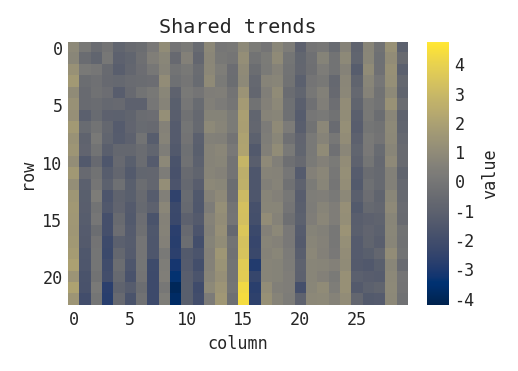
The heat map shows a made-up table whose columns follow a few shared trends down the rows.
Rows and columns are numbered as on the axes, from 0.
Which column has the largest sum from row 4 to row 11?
15
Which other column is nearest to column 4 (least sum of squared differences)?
29
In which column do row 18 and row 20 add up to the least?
9
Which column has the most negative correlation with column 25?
0
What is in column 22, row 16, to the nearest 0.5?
0.5
